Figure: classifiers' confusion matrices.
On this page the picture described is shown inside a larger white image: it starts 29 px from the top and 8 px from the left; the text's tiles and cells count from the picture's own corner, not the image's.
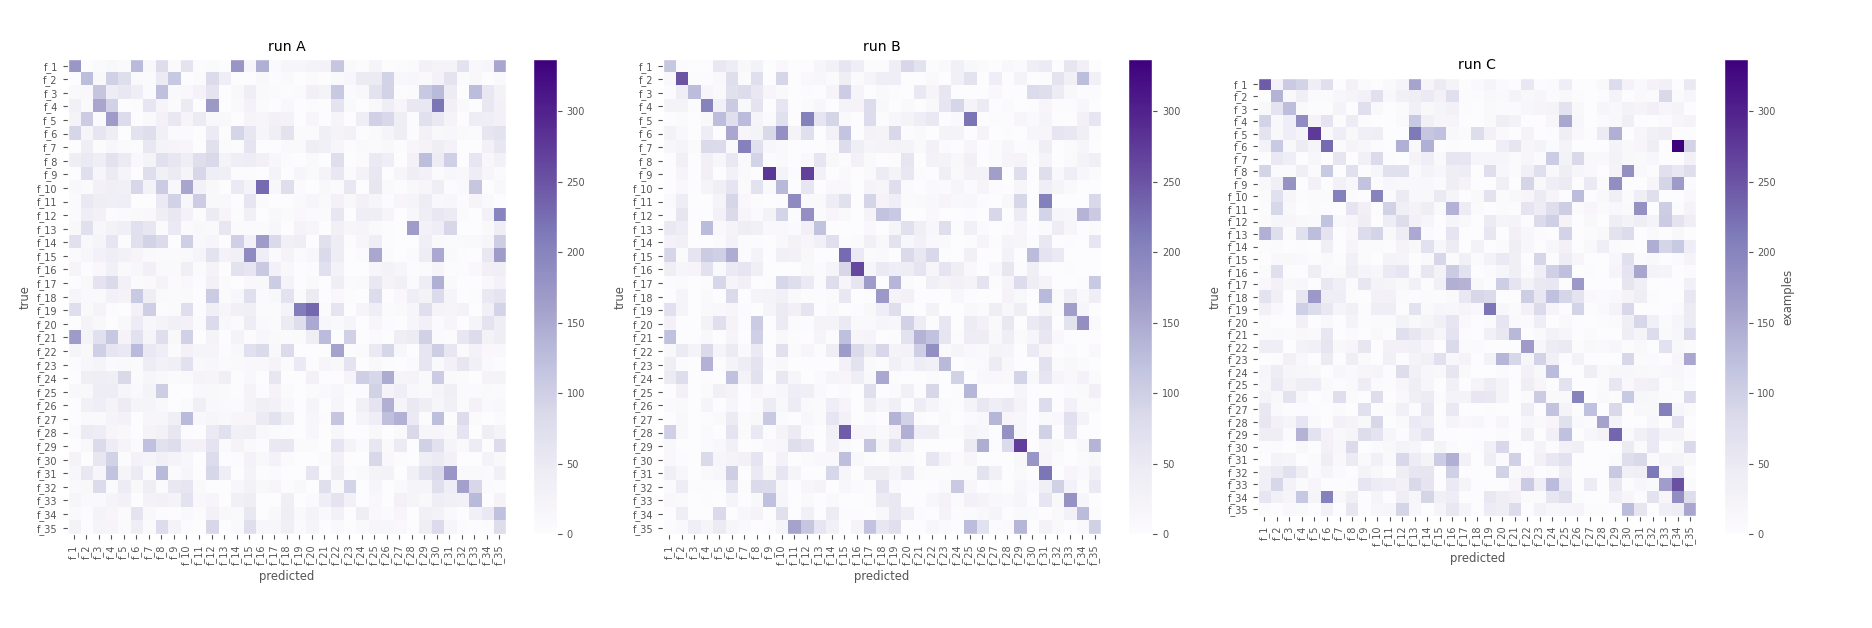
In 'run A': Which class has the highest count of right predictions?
f_19
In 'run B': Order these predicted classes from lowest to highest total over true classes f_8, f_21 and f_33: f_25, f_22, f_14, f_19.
f_14, f_19, f_25, f_22
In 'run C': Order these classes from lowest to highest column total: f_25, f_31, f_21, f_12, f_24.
f_21, f_31, f_12, f_24, f_25
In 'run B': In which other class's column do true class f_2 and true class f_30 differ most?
f_34
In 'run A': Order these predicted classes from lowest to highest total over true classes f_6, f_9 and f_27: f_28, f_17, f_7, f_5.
f_5, f_28, f_17, f_7
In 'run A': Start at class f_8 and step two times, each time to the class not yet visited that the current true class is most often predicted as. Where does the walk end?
f_7
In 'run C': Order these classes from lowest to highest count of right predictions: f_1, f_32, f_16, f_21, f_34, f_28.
f_16, f_21, f_28, f_34, f_32, f_1
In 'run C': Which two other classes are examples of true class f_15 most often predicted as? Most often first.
f_23, f_30
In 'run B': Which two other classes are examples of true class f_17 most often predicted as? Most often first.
f_19, f_35
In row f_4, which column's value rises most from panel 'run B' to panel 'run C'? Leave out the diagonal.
f_25
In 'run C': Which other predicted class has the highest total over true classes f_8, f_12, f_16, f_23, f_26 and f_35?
f_30
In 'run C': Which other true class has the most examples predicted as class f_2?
f_6
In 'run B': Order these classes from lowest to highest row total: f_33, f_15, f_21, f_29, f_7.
f_33, f_7, f_21, f_29, f_15
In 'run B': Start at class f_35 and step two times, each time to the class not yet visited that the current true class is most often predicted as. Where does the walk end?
f_31
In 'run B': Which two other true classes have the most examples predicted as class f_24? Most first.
f_32, f_4
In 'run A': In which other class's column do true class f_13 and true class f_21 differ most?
f_1
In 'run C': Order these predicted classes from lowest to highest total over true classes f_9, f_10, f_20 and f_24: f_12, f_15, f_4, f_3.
f_4, f_15, f_12, f_3
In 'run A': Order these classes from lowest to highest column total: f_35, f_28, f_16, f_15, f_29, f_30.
f_28, f_16, f_15, f_29, f_35, f_30
